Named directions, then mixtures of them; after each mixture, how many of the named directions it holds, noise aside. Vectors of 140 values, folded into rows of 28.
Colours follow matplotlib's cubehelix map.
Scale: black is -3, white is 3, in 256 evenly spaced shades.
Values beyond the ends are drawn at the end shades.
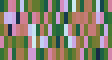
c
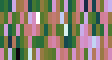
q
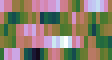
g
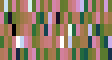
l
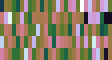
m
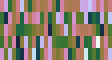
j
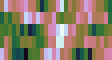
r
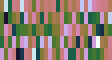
two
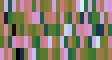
three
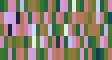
one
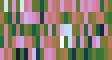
four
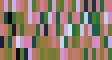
three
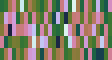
one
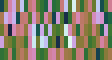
one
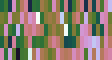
one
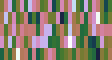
two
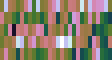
three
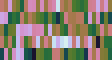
two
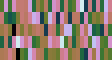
two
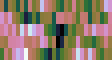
one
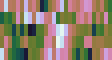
one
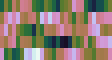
one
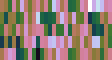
three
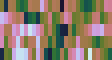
two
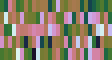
two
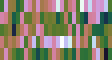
three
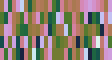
one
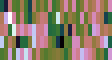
four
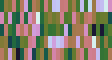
three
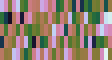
two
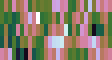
three
